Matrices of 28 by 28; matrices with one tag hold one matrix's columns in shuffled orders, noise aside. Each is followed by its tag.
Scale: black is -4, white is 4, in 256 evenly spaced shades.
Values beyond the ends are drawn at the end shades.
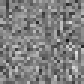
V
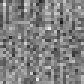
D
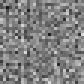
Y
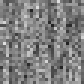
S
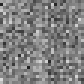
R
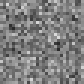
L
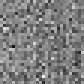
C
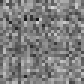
L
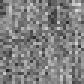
D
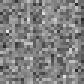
R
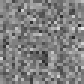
C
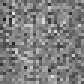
R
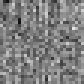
D
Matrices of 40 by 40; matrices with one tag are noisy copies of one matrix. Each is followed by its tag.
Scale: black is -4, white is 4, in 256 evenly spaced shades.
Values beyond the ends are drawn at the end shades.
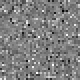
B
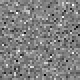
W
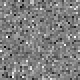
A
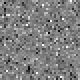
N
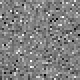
W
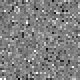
B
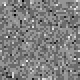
A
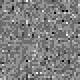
B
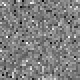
A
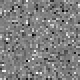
B
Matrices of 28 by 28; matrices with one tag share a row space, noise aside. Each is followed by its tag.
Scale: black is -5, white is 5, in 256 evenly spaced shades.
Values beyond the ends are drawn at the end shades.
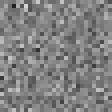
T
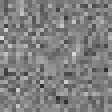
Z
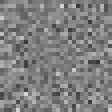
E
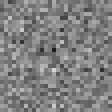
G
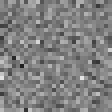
T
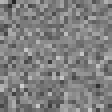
T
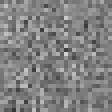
Z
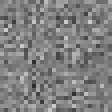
Z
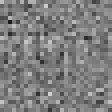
T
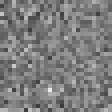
T
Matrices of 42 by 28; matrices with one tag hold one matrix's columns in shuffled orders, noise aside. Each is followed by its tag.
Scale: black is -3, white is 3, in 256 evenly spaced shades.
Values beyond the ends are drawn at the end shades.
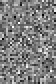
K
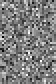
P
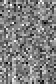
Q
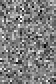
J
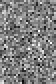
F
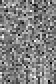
Q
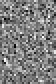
J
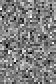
J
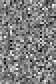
P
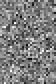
K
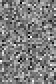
P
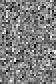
J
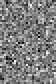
P
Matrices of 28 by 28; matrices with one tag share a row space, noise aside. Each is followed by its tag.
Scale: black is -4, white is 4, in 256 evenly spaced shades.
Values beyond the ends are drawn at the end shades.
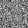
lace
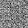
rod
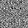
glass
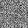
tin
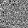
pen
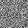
lace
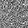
glass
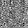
glass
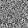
lace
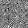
rod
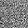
pen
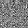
pen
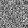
glass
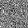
pen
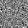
lace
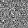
pen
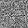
pen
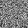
lace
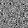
glass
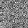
pen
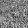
pen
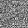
pen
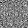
lace
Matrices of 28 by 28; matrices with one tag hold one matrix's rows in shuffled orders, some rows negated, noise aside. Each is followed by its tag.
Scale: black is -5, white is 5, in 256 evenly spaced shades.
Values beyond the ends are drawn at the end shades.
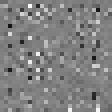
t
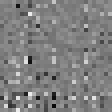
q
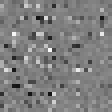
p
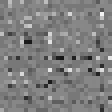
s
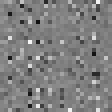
t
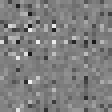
q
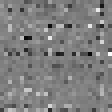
s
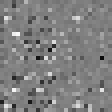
p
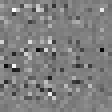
p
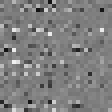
p
